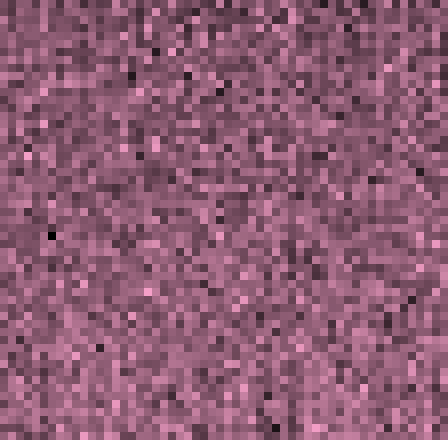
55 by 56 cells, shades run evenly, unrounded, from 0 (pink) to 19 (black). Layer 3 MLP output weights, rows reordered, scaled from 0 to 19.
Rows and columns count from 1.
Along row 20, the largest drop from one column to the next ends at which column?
42
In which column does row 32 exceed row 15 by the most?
37
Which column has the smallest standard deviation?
12
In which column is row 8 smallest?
19
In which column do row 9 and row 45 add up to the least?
49
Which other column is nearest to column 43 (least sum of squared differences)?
46
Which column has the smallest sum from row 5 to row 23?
51
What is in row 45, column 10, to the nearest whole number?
1
